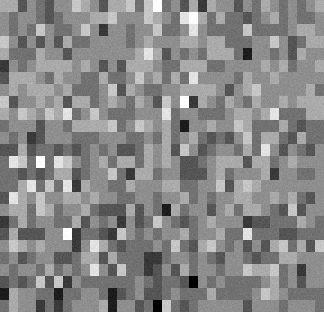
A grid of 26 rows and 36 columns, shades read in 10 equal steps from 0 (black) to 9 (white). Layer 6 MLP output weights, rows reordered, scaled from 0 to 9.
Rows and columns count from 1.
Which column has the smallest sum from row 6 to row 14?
14
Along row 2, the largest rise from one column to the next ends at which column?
21
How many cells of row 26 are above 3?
29
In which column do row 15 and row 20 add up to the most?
8
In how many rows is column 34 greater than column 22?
10
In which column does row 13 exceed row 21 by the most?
30
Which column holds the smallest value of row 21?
9
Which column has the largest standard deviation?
22
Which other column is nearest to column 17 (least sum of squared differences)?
25
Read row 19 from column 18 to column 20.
7 5 4
